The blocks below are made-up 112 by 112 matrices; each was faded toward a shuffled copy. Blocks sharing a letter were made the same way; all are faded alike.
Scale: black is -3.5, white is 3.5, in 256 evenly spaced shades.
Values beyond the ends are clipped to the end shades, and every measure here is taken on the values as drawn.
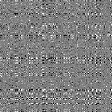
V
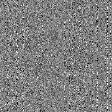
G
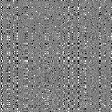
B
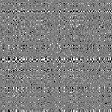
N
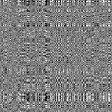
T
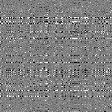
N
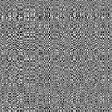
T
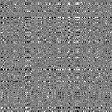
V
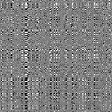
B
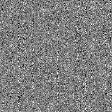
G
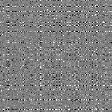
N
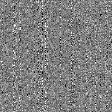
G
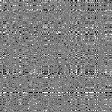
V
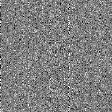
G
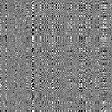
B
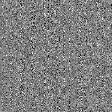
G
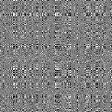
B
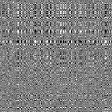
T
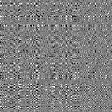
V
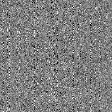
G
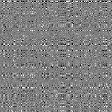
V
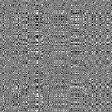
B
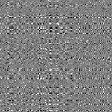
V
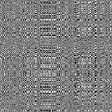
T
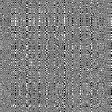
B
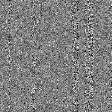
G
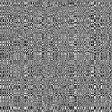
T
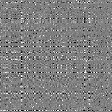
N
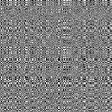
T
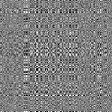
T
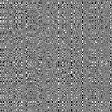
B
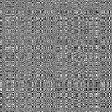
T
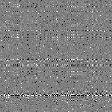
N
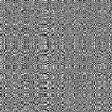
T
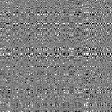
V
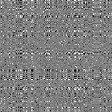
V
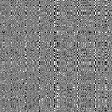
B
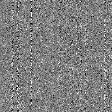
G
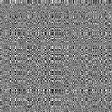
T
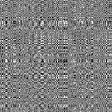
T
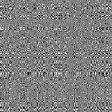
V
